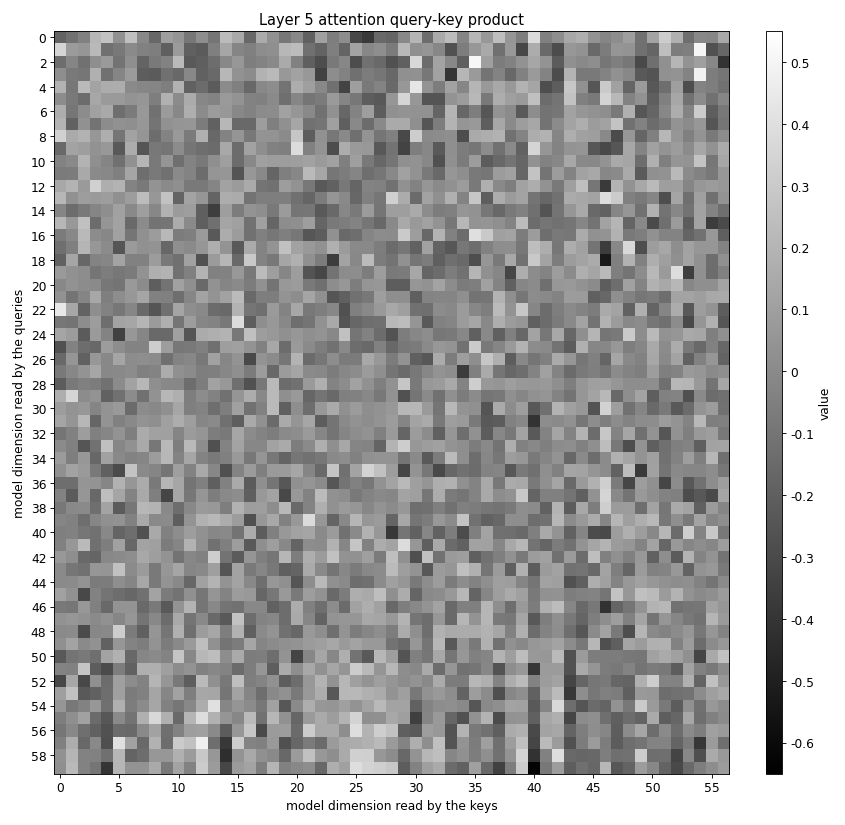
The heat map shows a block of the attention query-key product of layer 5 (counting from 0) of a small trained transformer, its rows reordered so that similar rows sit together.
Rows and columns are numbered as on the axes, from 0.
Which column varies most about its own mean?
46
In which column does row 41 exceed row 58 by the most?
29
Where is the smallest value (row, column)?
59, 40
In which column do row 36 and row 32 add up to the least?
51
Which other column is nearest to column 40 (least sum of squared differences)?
14
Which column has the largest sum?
39
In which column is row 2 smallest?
56
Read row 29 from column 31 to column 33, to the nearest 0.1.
0 -0.1 0
